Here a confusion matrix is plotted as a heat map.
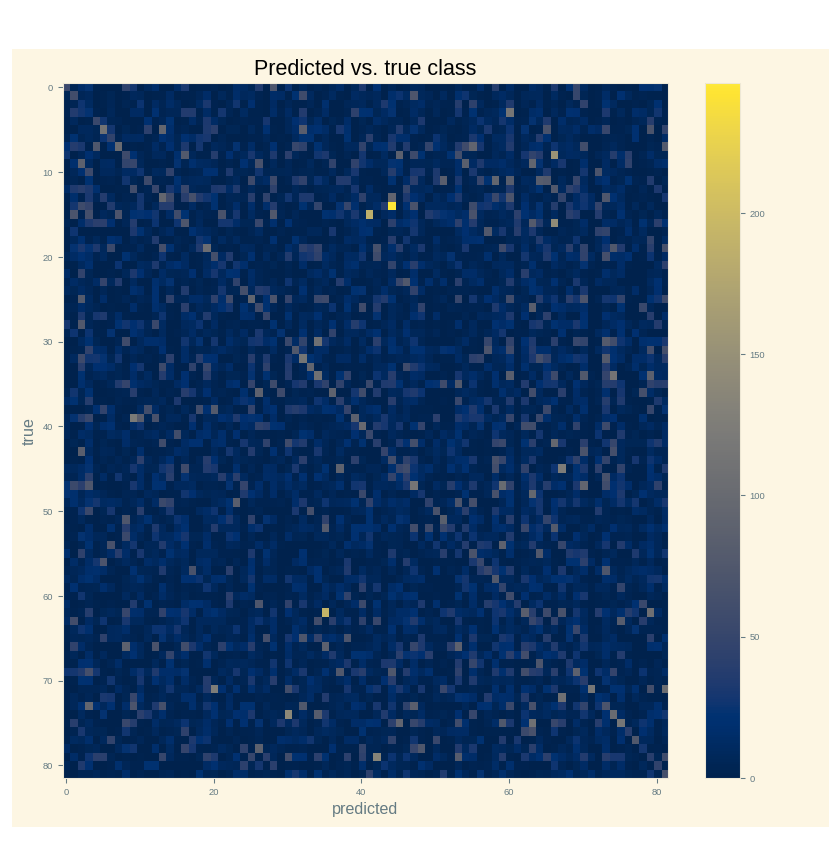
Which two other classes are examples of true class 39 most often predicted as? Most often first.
9, 10
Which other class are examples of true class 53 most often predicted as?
8
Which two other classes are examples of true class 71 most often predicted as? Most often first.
20, 81
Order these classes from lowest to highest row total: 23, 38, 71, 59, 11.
59, 23, 38, 71, 11
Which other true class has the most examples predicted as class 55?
7
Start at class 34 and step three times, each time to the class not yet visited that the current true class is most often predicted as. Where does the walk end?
73
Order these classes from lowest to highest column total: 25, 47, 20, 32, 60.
20, 25, 32, 47, 60
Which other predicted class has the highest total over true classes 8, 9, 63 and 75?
66
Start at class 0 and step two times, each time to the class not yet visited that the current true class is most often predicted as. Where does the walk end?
2
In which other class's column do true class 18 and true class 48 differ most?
63
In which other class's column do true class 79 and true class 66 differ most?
42
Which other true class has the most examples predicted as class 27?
65
